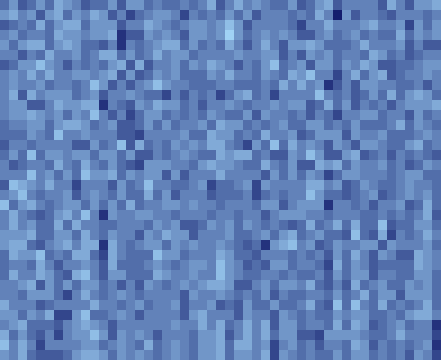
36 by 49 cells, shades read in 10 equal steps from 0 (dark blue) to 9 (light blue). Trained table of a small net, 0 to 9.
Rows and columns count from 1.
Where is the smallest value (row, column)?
2, 38
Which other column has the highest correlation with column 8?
45
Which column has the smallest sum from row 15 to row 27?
37
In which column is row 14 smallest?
16
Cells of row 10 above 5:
15
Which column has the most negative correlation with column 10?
42
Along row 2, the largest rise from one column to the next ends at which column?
39
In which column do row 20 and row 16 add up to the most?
35
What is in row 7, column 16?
7
